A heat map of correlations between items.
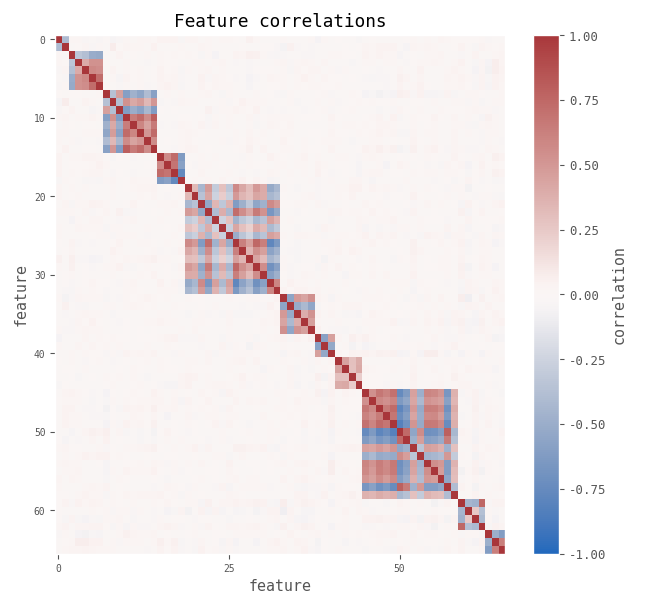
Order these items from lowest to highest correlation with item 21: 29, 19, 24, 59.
29, 19, 24, 59
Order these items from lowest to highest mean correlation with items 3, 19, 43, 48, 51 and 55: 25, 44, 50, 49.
50, 25, 44, 49
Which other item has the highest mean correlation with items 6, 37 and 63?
5
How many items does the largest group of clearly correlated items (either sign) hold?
14
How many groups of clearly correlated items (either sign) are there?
11
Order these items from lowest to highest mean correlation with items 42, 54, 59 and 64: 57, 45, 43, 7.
57, 7, 43, 45
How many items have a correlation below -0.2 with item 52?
4
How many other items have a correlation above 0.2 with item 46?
9
